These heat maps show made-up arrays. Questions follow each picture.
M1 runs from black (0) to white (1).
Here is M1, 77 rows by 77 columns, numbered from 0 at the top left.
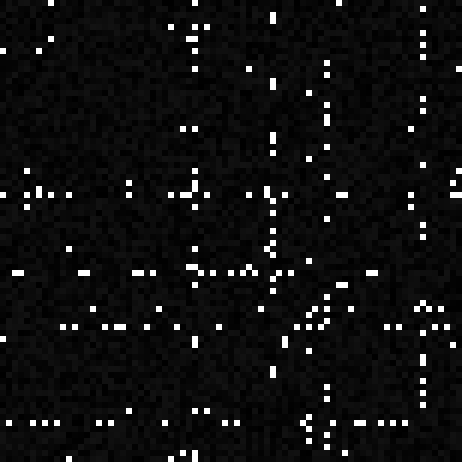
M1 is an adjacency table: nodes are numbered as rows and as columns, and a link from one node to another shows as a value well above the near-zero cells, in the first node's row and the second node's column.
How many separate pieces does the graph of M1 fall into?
4
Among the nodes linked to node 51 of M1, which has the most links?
node 54
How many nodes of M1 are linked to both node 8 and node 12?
0
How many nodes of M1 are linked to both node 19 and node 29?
1
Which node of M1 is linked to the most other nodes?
node 32
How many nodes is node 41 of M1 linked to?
3
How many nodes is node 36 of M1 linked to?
1
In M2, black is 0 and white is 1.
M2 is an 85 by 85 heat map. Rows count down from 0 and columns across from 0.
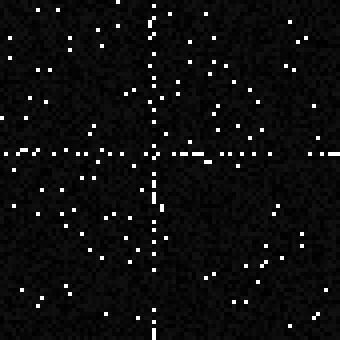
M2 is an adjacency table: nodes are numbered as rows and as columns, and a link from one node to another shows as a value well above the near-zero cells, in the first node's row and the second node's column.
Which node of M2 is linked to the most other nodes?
node 38
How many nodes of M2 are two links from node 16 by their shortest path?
4
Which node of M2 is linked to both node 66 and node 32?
node 65
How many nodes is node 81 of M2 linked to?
1
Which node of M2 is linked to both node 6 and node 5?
node 37
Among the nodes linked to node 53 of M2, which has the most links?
node 9
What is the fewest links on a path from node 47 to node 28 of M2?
3
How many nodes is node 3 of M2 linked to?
2
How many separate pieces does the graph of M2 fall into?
4
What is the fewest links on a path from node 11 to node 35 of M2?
7
